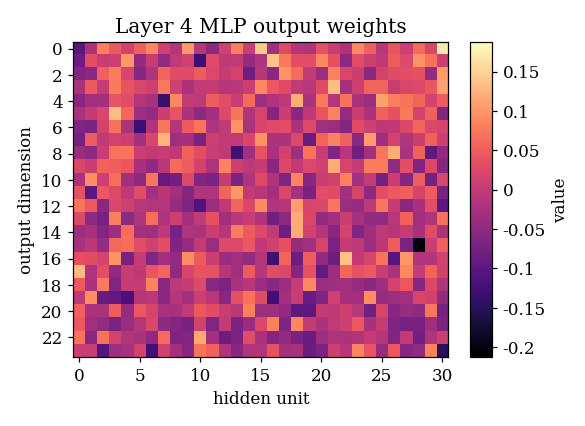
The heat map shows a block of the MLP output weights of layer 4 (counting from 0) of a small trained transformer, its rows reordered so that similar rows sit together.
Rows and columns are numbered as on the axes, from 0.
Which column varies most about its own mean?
30
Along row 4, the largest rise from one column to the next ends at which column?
8
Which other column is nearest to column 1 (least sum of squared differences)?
24
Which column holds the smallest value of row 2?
14
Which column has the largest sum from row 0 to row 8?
3
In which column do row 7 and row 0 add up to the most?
15
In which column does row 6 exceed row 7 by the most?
10
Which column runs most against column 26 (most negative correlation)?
0
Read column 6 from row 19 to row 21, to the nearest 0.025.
0 0.025 0.025
